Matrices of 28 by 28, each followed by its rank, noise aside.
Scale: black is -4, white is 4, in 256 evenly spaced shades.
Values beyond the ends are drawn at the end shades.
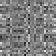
three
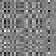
two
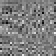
four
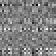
two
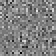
five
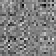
four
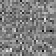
five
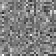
five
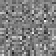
four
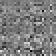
four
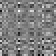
two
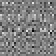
four
